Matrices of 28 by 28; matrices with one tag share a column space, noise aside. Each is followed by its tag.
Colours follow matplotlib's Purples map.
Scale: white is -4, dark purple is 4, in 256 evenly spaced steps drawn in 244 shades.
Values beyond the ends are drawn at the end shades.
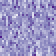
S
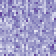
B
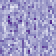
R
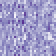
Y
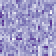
Y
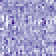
R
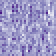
Y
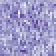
Y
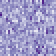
B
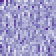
S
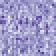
R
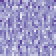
S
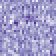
R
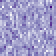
S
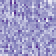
B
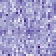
B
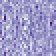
R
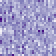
B
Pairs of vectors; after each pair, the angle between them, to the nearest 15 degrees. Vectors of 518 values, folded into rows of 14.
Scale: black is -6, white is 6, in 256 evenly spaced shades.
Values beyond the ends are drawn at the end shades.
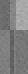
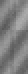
60 degrees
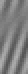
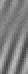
15 degrees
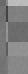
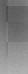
75 degrees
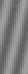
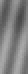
150 degrees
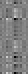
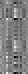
30 degrees
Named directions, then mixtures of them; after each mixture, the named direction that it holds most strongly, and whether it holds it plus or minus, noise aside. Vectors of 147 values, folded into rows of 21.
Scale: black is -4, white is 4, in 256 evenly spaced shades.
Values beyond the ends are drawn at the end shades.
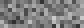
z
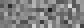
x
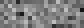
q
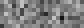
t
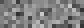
q, plus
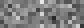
z, minus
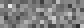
x, minus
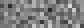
x, plus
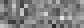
t, minus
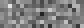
x, minus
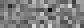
x, plus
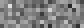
x, minus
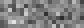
z, minus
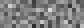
x, minus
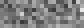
q, minus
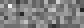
q, plus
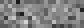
q, plus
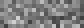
z, minus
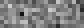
q, plus
